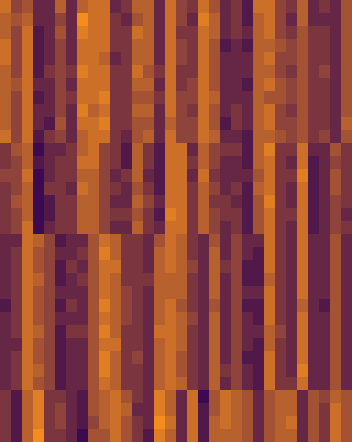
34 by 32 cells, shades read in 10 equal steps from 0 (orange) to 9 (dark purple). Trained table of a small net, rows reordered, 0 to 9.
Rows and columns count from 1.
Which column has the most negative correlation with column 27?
28
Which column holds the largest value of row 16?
4
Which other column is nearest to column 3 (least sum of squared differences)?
16
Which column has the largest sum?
23
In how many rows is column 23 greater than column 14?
21
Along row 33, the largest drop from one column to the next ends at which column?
15
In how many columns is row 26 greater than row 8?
15
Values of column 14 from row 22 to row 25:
6 7 7 7
